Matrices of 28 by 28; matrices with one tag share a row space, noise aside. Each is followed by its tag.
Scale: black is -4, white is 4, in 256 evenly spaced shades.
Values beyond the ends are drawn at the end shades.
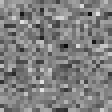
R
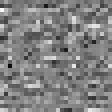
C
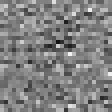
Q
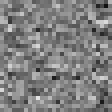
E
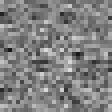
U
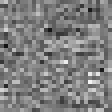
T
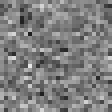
R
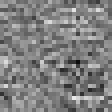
T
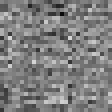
C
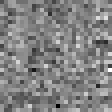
E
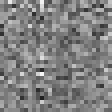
R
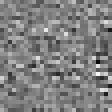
E
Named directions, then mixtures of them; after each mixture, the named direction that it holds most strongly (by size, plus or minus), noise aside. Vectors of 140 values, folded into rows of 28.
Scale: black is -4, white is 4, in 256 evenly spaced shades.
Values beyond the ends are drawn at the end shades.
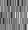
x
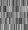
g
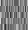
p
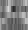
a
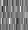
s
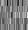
x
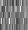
s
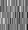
x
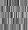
p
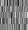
x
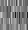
x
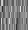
s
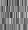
p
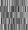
p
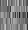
x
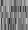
s
